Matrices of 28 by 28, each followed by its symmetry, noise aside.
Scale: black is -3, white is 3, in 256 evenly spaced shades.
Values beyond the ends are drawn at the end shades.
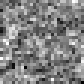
no symmetry.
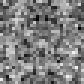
mirrored left to right.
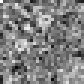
symmetric.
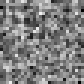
antisymmetric.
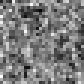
no symmetry.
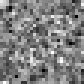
symmetric.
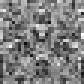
mirrored left to right.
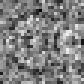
mirrored top to bottom.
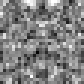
mirrored left to right.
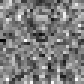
mirrored left to right.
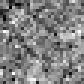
symmetric.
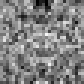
mirrored left to right.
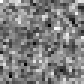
no symmetry.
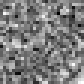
symmetric.
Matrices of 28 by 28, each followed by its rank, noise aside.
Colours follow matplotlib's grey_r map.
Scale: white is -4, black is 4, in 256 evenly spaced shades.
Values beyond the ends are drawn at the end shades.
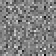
six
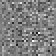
five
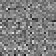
five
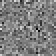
six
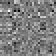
three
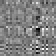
two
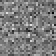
five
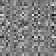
three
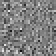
six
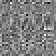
three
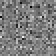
six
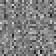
five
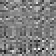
four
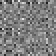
three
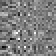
three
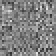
four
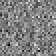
six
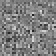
six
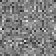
five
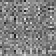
six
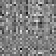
three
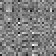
four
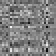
two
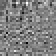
four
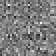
five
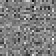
four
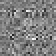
five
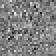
six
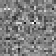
four
